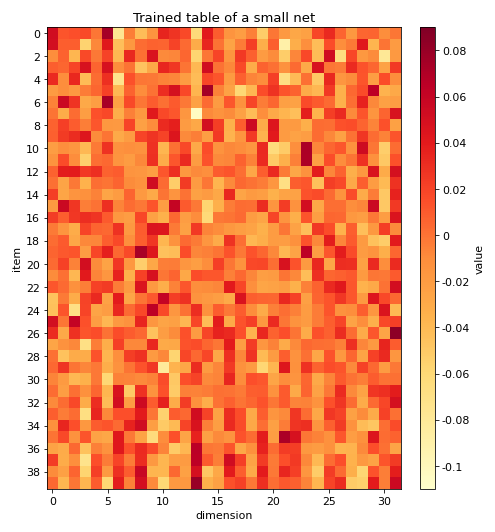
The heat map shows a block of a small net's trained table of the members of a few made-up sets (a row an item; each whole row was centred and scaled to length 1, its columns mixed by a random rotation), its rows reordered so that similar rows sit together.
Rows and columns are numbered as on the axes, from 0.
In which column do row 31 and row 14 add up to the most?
31
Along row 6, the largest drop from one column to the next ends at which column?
6
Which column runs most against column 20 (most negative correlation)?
23
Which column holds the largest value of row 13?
9
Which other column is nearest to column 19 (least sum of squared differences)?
22
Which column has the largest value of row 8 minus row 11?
20
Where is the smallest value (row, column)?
7, 13
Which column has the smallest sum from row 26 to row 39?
3
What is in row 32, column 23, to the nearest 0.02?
0
